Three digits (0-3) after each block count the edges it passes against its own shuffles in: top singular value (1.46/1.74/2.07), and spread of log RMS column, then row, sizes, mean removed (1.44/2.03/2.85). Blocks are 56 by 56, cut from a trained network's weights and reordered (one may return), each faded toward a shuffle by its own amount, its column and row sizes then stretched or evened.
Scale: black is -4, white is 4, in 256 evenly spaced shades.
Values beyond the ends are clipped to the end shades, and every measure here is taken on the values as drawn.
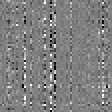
3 3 0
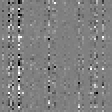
3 3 1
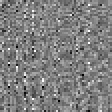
2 2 0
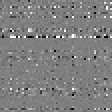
2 1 3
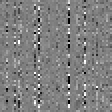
3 3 0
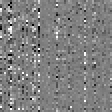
2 3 0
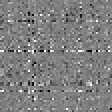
3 2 2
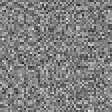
2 0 0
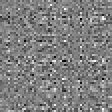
2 2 2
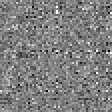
1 1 2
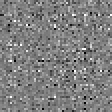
0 2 2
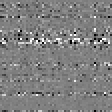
2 1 3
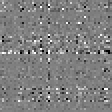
2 2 3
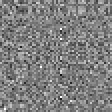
3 0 0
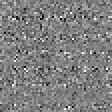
0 1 2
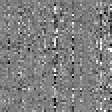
1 3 1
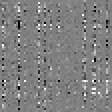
1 3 1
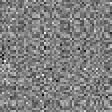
3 1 0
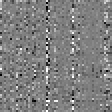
1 3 1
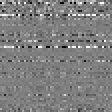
3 0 3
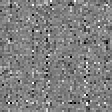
0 2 1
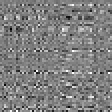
3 1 3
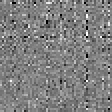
2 2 1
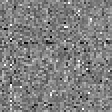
1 1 0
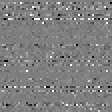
1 0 3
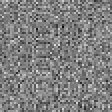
3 1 0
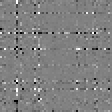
2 2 2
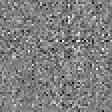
0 1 1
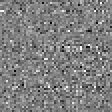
2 0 2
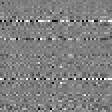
3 0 3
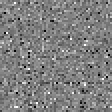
0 0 1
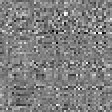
2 1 3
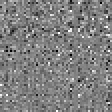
0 2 2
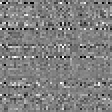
3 1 3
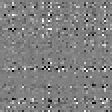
2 2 3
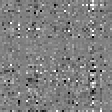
2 2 2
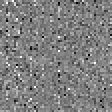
0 2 0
